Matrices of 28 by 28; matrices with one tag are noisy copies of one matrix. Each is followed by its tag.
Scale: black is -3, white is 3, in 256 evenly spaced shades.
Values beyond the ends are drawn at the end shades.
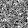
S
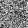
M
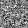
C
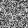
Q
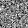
Q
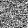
Q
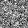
C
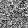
M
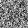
M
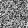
M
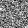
Q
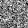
S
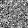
S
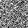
M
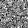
S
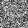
C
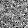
Q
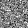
C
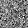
M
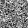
S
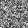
C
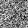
M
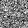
C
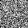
C
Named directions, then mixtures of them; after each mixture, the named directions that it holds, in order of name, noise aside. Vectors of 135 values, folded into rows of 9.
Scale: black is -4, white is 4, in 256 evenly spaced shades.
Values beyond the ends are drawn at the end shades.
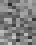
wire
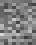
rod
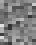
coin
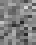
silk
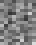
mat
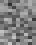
wire.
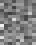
coin, mat, rod.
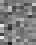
coin.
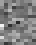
coin, rod.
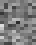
coin, rod.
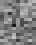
silk, wire.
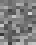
coin, mat, rod.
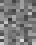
mat.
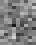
silk, wire.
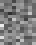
coin, mat, rod.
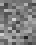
rod.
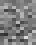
rod, silk.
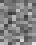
mat.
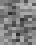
mat, silk, wire.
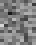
mat, rod, silk.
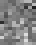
coin, silk.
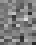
mat.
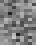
mat, silk, wire.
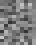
mat.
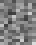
mat.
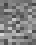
rod.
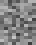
wire.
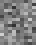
rod, silk, wire.
